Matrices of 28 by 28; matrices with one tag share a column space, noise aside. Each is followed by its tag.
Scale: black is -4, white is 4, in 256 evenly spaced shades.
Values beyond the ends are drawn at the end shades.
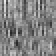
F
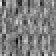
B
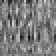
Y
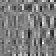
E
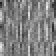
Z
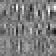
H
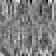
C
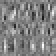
H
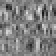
H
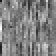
Z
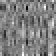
E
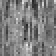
Z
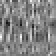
Y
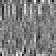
C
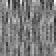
Z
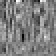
Y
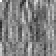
Z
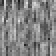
Z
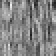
Z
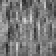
Z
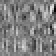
H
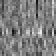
F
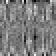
C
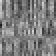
F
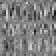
H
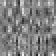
B
